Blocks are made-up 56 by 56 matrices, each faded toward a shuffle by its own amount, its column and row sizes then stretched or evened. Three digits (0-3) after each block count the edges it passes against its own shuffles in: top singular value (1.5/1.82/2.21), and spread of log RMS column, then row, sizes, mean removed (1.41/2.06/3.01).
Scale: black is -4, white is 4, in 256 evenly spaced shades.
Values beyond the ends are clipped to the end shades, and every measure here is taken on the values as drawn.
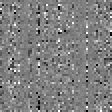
0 3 1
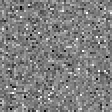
0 0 0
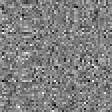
2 1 1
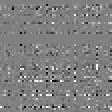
1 2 3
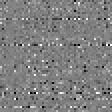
1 1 2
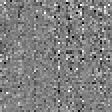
1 2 1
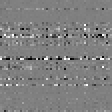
2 1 3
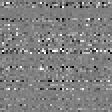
1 1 3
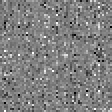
0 2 1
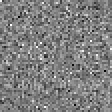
2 0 0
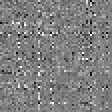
2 2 2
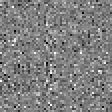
1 2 1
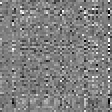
3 2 1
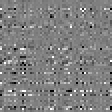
3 2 3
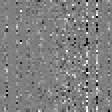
2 3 0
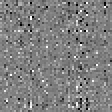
2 2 1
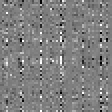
3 3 1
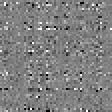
1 2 2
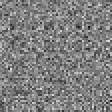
2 0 1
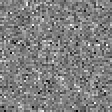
0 0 1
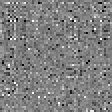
2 1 1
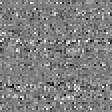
0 0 3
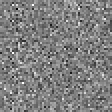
1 1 0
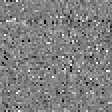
0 0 1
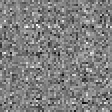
2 2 1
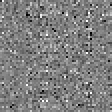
1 2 1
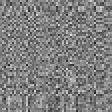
3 2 1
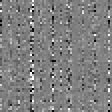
0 3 1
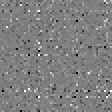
0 1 1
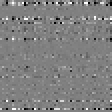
3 1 3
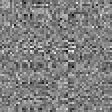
3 1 2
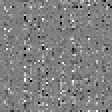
0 2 1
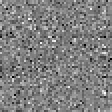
2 1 0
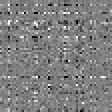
3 2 2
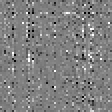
2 3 1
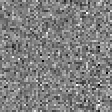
1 1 0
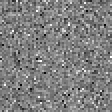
1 0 0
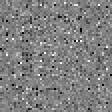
0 1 1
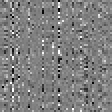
3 3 0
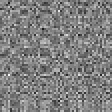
3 1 2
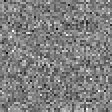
2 0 0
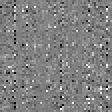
0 2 1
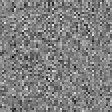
2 2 0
